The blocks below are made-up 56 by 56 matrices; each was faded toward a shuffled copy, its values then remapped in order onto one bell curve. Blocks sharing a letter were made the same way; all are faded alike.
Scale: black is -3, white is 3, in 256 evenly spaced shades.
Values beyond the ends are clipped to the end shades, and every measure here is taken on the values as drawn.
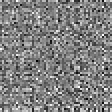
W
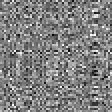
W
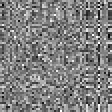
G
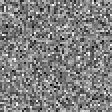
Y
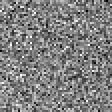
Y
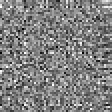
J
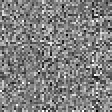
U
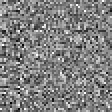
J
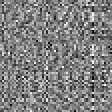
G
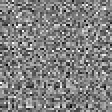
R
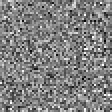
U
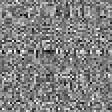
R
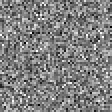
Y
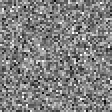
Y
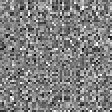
W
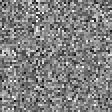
U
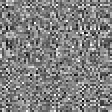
R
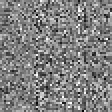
U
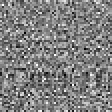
J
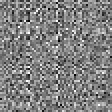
G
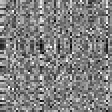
G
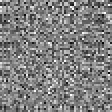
W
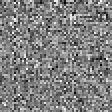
U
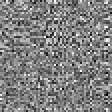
R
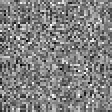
J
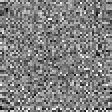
W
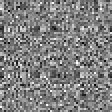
W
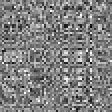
G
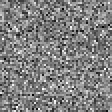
Y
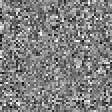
U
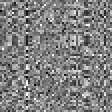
G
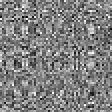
W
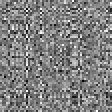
G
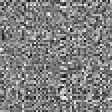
W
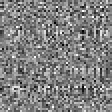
R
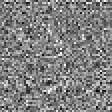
J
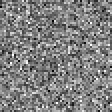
Y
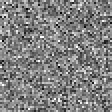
Y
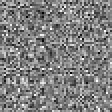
J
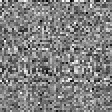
R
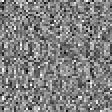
J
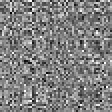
G
